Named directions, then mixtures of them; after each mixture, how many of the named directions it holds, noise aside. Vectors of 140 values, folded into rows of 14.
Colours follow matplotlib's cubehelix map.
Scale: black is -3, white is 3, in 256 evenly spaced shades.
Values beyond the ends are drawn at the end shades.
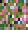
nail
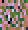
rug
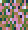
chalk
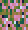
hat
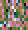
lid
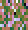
one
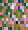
three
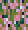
one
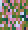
four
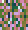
three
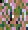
three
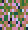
three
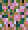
one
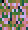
three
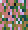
two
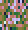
three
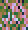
four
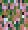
one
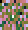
two
